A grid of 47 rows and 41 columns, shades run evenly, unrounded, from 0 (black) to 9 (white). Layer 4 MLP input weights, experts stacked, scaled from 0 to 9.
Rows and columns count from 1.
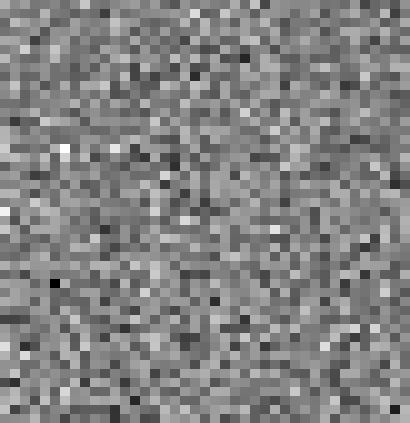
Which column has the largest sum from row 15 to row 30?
1
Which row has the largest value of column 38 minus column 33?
19
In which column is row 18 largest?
7
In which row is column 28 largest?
26
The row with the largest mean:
30
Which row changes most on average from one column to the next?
39
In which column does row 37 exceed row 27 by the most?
38
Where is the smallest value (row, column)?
32, 6
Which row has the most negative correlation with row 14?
10
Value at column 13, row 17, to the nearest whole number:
6
